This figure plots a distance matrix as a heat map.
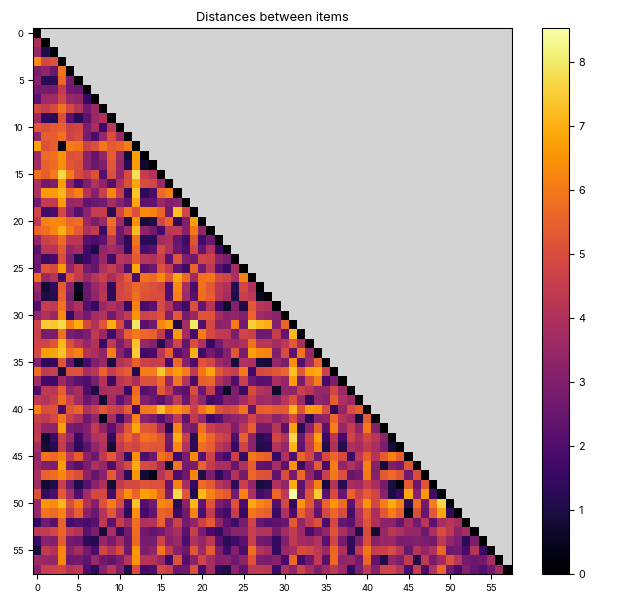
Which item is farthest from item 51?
49
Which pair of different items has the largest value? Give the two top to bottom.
31, 49
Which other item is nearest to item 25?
29
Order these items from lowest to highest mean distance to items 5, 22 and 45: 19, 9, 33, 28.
28, 9, 33, 19
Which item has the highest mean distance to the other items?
12
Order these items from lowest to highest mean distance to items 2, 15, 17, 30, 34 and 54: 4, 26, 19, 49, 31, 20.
20, 4, 31, 19, 49, 26
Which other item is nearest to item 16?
46
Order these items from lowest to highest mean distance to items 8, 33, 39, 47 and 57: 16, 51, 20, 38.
20, 38, 51, 16
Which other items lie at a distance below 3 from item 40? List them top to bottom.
3, 12, 26, 36
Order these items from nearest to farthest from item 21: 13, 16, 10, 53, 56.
53, 10, 13, 56, 16
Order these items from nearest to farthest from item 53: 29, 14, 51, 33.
33, 14, 29, 51
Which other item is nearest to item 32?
42
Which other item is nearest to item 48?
44
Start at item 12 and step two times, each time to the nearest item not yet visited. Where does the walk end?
36
